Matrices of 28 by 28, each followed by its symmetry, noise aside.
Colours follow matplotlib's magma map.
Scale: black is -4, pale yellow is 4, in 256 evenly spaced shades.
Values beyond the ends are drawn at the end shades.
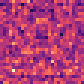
mirrored left to right.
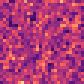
same after a half turn.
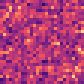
same after a half turn.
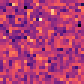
symmetric.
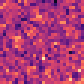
symmetric.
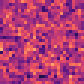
no symmetry.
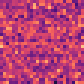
mirrored left to right.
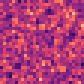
symmetric across the other diagonal.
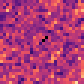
symmetric.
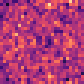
mirrored top to bottom.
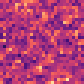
same after a half turn.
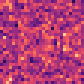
mirrored top to bottom.
